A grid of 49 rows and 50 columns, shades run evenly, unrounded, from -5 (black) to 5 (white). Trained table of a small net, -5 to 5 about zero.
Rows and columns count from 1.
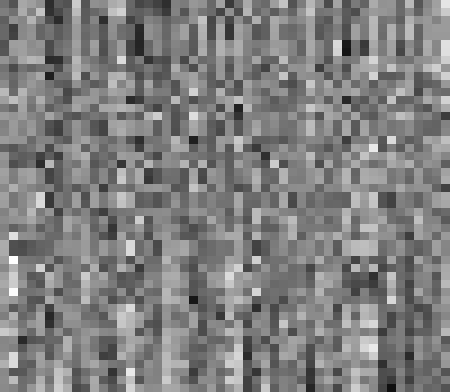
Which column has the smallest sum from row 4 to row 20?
16
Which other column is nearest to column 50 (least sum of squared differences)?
9
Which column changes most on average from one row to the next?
2
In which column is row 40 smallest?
6
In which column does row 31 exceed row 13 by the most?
15
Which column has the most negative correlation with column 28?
8
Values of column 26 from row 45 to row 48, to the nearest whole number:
2 3 0 3
